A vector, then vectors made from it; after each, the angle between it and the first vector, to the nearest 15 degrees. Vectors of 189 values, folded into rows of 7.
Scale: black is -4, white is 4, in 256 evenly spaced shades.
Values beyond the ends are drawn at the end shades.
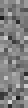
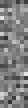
150 degrees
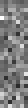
150 degrees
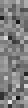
15 degrees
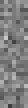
45 degrees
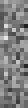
75 degrees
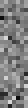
15 degrees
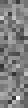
135 degrees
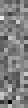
150 degrees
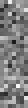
60 degrees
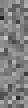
30 degrees
